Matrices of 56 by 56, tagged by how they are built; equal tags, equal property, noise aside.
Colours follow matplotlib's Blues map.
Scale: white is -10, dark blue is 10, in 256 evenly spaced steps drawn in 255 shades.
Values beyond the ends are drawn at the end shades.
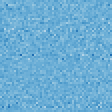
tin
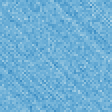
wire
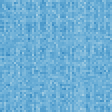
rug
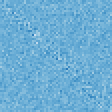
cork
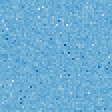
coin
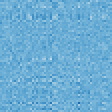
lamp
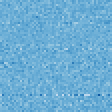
tin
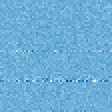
tin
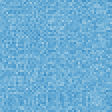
rug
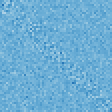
cork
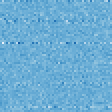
tin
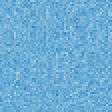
lamp
